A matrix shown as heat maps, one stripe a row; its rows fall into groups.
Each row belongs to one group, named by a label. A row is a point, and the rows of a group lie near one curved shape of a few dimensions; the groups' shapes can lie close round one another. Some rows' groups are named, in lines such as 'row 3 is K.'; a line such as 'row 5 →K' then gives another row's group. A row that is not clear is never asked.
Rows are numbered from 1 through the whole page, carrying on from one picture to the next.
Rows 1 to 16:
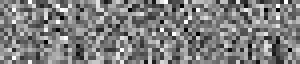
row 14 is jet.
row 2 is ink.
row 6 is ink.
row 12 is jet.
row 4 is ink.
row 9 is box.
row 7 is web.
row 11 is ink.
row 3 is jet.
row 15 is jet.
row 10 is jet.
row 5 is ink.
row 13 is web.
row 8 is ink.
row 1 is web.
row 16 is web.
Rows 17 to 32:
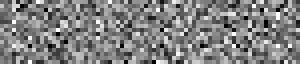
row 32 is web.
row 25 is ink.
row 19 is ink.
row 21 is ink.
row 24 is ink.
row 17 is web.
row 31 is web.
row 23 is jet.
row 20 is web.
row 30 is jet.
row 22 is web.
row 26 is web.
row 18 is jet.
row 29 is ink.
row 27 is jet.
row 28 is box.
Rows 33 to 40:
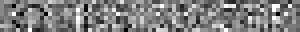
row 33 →web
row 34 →web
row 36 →ink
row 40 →web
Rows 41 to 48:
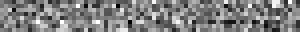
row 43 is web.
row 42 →jet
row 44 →ink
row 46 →web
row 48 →jet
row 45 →box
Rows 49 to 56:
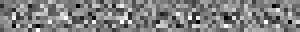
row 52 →web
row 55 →web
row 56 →web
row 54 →web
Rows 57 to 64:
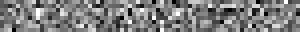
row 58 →web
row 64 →web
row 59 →web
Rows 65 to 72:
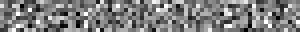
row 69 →ink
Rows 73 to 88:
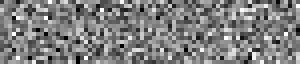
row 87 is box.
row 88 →ink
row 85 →ink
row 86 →web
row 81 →ink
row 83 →jet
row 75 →ink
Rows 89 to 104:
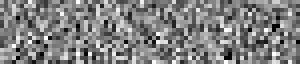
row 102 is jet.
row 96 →jet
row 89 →jet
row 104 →web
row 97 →web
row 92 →web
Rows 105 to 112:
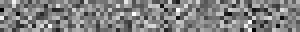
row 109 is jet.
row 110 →jet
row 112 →jet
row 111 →ink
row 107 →jet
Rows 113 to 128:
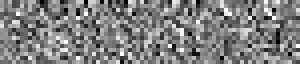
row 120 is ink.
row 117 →jet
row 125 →jet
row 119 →jet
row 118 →jet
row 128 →web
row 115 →jet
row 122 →jet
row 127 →jet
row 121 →ink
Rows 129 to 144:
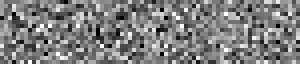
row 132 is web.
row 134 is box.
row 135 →ink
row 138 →web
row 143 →jet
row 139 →ink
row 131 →ink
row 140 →ink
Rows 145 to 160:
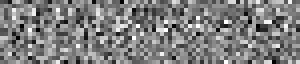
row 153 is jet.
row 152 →web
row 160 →jet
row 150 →jet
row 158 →web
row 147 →ink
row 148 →ink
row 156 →jet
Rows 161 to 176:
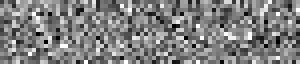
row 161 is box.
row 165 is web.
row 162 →web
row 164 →ink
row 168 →jet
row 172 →jet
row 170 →ink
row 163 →web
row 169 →web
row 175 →web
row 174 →web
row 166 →web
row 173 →ink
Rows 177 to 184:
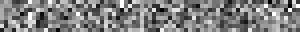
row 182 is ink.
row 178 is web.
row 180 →jet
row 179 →web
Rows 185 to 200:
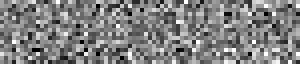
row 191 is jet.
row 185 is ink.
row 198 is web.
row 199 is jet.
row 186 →web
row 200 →web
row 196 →web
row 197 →web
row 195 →jet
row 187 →ink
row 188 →jet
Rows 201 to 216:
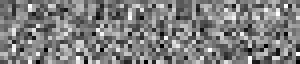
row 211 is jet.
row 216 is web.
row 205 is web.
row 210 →ink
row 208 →ink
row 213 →ink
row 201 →web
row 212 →web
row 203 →jet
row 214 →web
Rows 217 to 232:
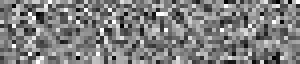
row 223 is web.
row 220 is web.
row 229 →web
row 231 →jet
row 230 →web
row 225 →ink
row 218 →web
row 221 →ink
